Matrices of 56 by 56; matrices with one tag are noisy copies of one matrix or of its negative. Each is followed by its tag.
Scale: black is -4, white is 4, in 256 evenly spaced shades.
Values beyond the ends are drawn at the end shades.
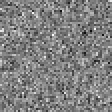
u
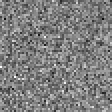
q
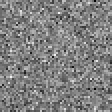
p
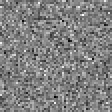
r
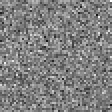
q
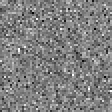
u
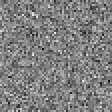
u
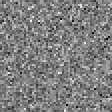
p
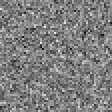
u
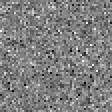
u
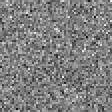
q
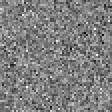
u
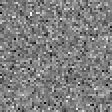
p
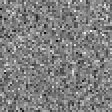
u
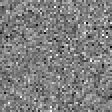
u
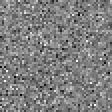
q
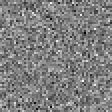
u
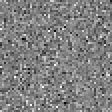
q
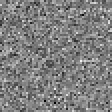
r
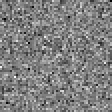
q
